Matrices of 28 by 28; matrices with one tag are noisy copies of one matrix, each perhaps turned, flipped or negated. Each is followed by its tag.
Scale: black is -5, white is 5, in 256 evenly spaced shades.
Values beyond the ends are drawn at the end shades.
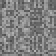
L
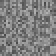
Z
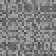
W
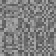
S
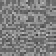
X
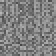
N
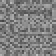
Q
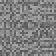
N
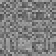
S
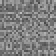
W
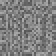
Q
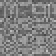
S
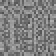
Q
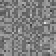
W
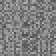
N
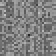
W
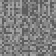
N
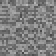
Z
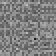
N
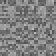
Z
